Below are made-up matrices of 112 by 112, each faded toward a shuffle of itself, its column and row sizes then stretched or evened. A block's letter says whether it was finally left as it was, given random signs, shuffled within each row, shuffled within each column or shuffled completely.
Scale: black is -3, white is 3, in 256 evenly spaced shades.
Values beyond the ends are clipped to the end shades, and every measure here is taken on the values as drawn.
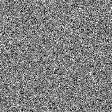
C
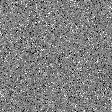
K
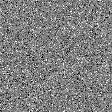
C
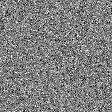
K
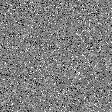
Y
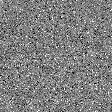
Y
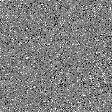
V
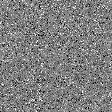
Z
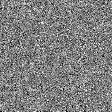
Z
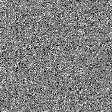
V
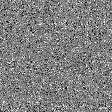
Y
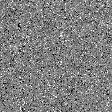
C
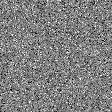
K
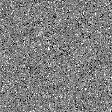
C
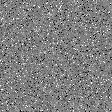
K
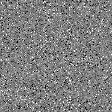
C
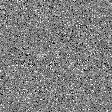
Y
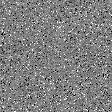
C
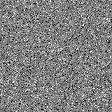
K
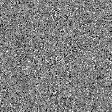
V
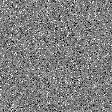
Z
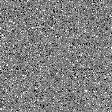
Z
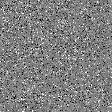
Z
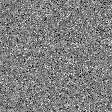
K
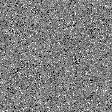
C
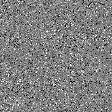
Z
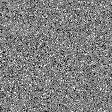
Y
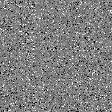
V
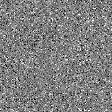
V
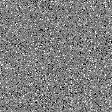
V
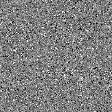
Z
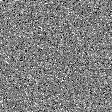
K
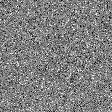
K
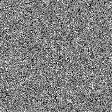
C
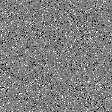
V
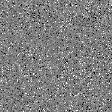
V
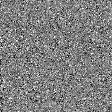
Z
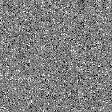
V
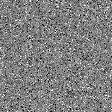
C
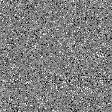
Z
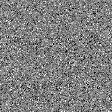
V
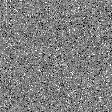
C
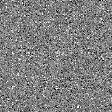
V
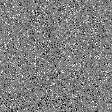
Z
